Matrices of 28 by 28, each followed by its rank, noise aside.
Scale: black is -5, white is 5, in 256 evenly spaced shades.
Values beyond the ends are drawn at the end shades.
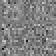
five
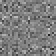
five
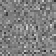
five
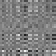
one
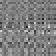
two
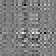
two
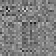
three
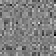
four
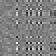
one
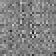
four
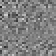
four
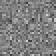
five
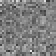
four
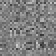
three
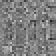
five
